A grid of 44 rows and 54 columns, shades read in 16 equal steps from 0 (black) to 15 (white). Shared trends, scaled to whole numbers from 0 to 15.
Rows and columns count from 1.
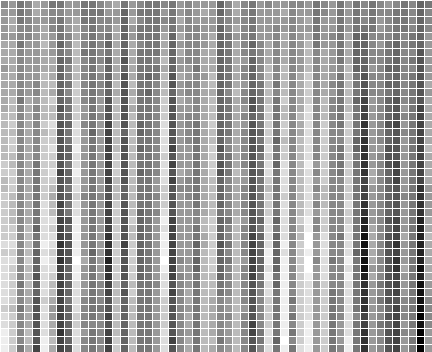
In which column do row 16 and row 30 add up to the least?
46
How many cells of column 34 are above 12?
16
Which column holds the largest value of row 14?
39
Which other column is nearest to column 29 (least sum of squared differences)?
43
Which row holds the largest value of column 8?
2
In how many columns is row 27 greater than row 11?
22
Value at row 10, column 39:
12
